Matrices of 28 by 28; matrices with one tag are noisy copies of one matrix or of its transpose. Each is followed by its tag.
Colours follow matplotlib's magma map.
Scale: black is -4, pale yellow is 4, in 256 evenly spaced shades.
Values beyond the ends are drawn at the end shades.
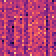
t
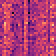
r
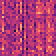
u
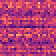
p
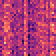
r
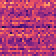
p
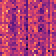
p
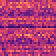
p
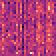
u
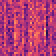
t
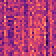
t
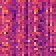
p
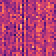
u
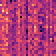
p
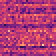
t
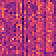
u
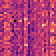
r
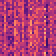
t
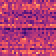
r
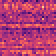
r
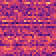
u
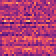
u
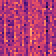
t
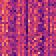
p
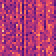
u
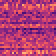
r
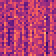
t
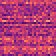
u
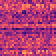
r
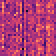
u
